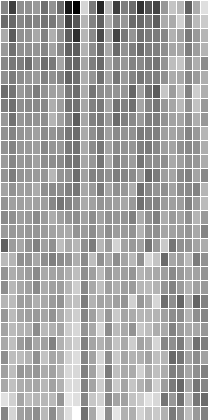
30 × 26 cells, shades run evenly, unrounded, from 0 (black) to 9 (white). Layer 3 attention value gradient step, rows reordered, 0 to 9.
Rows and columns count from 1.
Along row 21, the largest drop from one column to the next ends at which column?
11
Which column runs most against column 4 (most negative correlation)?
23
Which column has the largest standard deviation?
10
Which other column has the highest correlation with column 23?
25
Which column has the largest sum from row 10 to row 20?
26
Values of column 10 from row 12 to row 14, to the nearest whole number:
4 4 4
